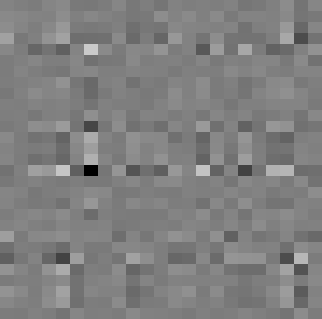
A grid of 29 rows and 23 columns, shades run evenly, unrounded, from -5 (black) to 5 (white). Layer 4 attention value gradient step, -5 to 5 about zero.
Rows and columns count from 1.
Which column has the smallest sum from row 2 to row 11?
22
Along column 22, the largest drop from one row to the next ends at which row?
25
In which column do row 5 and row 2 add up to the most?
7
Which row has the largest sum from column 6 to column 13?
5
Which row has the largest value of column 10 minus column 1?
24
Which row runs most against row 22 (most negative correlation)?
23
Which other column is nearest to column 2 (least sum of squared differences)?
14
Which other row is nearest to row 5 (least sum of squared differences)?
15
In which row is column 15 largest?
16
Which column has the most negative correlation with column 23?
3
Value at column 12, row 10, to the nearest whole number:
0
